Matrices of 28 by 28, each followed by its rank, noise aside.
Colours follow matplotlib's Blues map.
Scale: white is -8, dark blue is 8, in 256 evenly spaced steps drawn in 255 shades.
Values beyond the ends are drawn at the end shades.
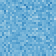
eight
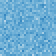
eight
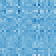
three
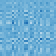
two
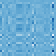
two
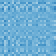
two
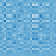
two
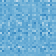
four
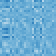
two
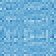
three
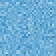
eight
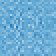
four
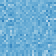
six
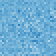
six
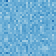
six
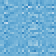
three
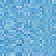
four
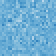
six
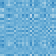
two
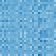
three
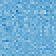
six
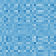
two
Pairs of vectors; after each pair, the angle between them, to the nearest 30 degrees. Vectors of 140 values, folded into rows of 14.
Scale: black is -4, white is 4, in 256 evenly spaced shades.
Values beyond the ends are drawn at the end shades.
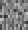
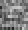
60 degrees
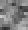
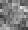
150 degrees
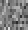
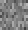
120 degrees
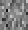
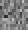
90 degrees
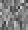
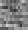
60 degrees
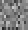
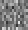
150 degrees
